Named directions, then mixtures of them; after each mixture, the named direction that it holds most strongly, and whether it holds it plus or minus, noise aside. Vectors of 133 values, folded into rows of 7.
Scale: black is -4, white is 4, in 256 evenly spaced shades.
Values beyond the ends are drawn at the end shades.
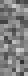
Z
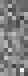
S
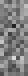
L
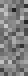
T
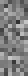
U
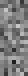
U, plus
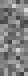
Z, plus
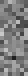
U, minus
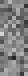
L, minus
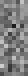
L, plus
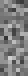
Z, plus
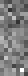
S, plus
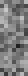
T, plus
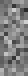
Z, minus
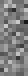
T, plus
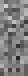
L, plus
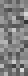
S, plus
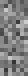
U, plus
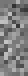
L, minus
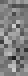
L, minus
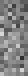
S, plus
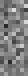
T, minus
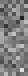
T, minus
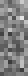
S, minus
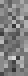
L, plus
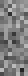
S, minus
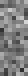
S, minus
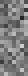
T, minus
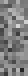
S, minus
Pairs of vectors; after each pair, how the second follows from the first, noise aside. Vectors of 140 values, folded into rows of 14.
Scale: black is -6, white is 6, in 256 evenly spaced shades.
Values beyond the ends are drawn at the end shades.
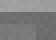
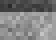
negated, scaled up.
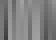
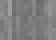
wrapped around, negated, shrunk.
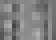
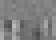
negated, partly zeroed.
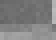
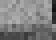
negated, scaled up.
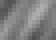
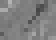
negated, partly zeroed.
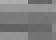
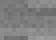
reversed, shrunk.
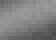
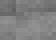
wrapped around, shrunk.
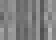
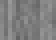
wrapped around, negated, shrunk.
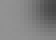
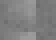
wrapped around, negated, shrunk.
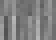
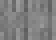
wrapped around, negated, shrunk.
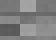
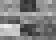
negated, scaled up.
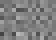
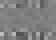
negated, partly zeroed.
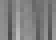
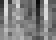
reversed, negated, scaled up.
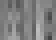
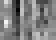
reversed, negated, scaled up.
